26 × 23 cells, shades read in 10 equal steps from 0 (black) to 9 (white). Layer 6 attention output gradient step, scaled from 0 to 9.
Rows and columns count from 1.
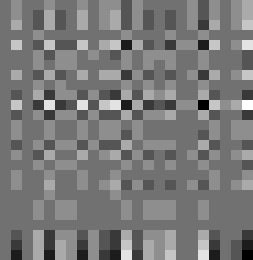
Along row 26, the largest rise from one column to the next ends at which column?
12
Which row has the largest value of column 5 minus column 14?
11
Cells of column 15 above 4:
9
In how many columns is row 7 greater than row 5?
7
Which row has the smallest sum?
26
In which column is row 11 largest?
23
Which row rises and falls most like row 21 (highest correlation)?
22
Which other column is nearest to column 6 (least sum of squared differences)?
14
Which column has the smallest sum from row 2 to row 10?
19
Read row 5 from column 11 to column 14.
7 1 6 3
